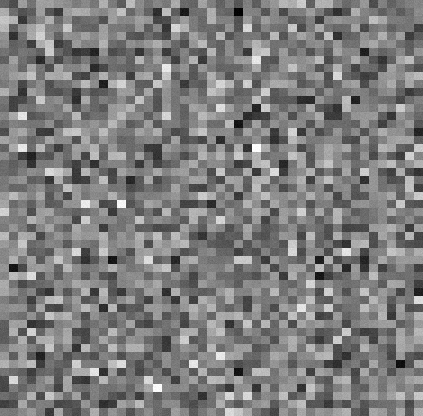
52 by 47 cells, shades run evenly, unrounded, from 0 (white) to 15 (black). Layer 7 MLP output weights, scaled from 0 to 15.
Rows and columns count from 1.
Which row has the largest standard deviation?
33
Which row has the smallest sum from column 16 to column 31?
25
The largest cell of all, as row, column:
2, 27
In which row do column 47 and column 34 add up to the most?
17
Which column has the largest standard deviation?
47
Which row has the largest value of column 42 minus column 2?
42
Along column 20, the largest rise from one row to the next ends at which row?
38
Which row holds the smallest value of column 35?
36
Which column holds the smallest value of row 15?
3
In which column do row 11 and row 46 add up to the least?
14
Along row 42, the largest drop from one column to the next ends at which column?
4
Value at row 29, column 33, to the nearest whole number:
7
